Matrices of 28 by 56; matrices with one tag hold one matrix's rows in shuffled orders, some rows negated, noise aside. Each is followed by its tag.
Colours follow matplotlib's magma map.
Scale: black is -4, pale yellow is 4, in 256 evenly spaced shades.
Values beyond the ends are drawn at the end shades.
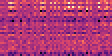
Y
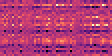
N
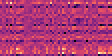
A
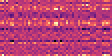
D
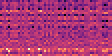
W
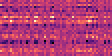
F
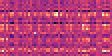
D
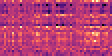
N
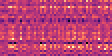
Y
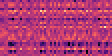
Y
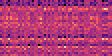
W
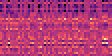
W
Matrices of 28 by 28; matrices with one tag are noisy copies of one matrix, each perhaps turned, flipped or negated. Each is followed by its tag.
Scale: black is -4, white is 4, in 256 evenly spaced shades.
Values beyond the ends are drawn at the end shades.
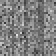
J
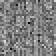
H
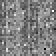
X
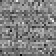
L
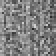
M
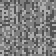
H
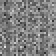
L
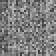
L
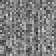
H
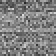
J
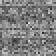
X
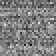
L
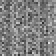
L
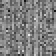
H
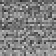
M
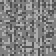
H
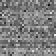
L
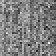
M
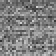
M
